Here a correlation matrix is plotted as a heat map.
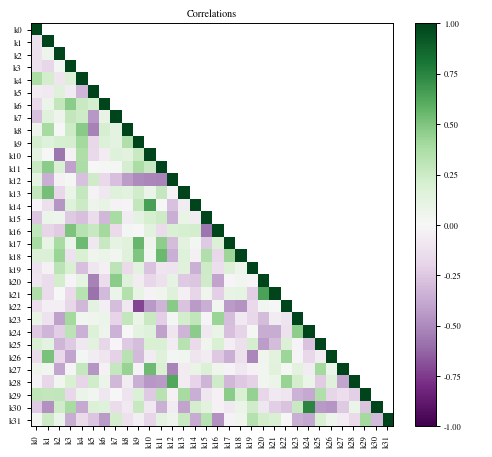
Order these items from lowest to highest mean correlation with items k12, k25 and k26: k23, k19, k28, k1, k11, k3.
k3, k19, k11, k23, k1, k28
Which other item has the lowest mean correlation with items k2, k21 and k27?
k5
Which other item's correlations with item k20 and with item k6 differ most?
k21
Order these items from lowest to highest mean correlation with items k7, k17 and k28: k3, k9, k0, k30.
k30, k0, k9, k3
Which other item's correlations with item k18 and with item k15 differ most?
k17
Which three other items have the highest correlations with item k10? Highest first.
k14, k27, k4
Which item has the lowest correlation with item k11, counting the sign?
k12
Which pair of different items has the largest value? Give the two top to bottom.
k24, k30
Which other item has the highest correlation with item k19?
k29
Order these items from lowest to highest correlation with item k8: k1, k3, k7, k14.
k14, k7, k3, k1
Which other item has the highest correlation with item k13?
k1
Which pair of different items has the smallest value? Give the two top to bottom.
k9, k22
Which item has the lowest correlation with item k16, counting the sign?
k15
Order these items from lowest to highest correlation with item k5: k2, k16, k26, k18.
k26, k18, k2, k16
